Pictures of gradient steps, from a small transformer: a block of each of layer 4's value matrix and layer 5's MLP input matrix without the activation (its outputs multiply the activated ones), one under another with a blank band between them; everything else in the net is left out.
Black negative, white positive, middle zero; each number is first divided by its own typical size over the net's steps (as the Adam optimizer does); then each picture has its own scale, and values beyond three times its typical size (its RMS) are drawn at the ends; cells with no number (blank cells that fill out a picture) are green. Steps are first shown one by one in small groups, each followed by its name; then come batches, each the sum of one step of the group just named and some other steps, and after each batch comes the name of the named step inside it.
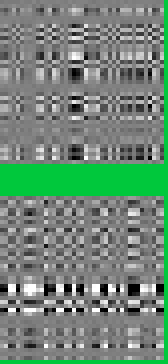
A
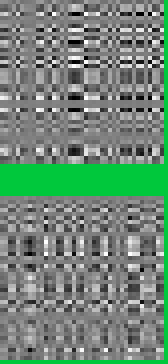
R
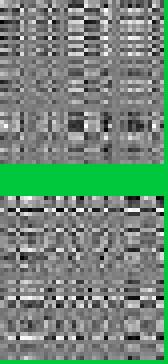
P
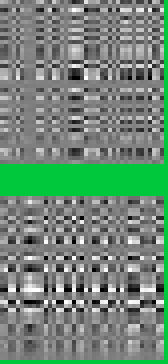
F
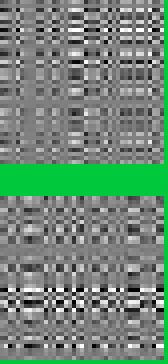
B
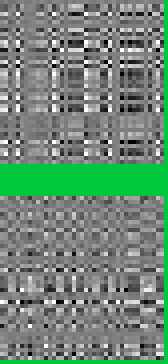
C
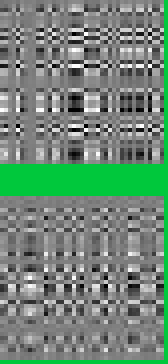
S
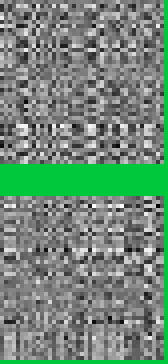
P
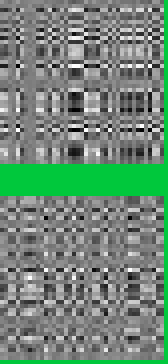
S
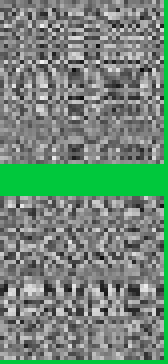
A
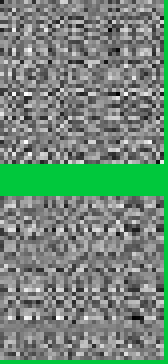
B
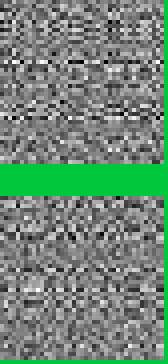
B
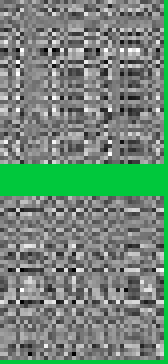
C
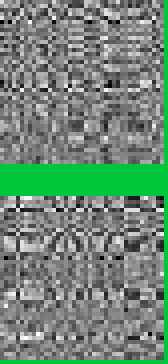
P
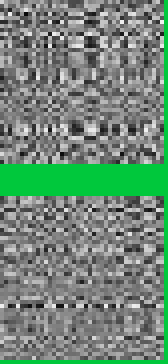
P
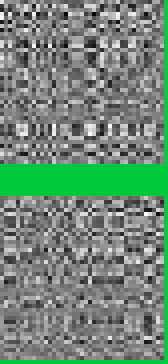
P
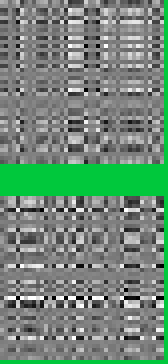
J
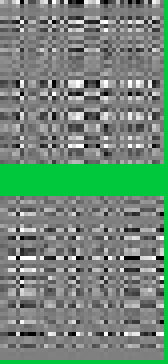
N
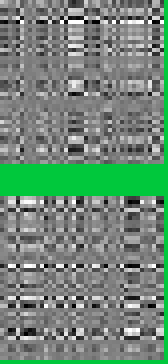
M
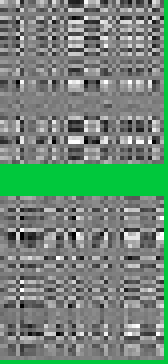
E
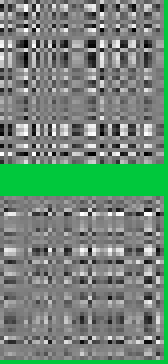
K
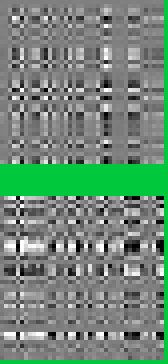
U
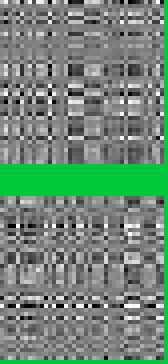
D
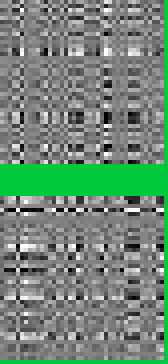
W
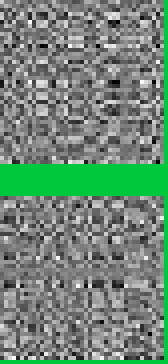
E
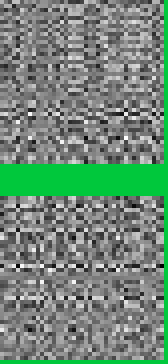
J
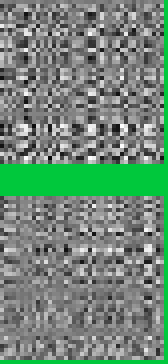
K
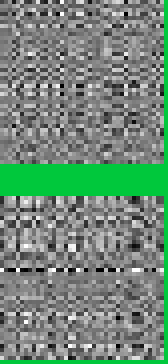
W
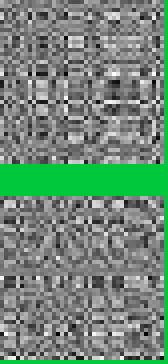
E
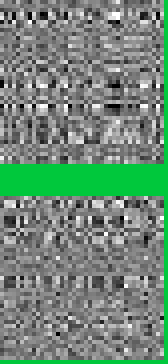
E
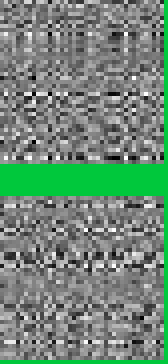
D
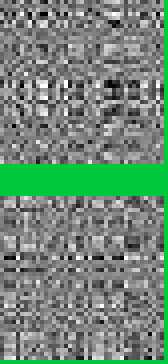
W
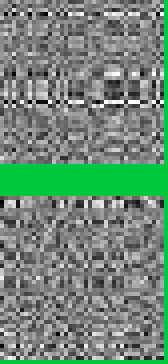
D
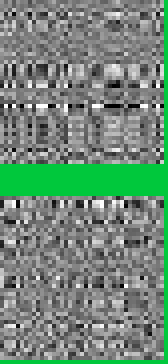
N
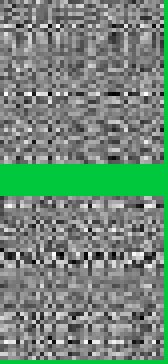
D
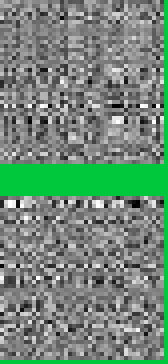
M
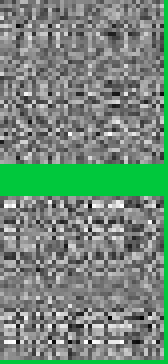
W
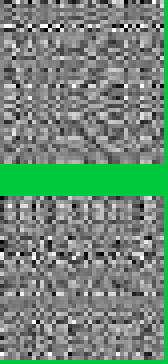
N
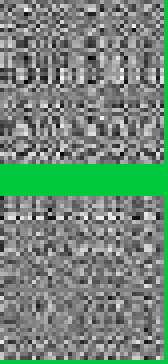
K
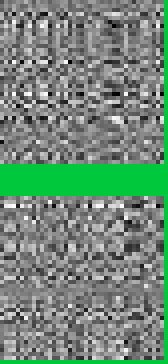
U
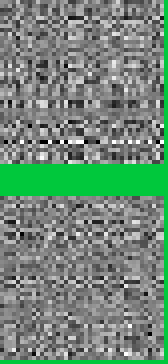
E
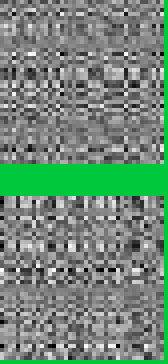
U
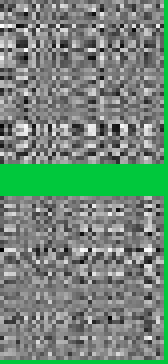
K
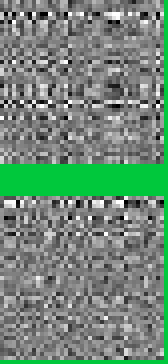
D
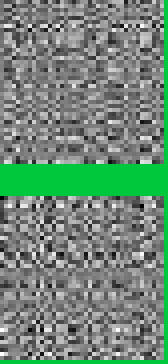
M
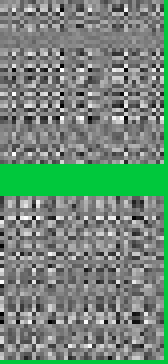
N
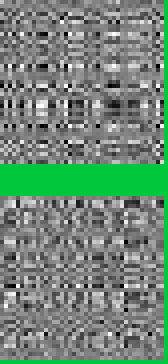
M
